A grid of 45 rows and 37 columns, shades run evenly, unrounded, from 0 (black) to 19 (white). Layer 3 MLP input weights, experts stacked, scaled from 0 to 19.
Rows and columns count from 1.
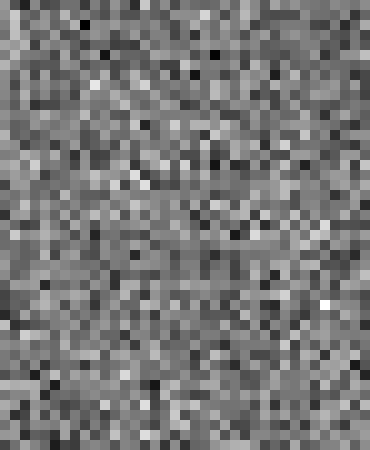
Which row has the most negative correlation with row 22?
33
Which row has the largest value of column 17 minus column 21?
40
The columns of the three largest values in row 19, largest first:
15, 12, 29
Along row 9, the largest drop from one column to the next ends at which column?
16
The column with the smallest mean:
6
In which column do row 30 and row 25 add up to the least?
10
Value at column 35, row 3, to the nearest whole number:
3
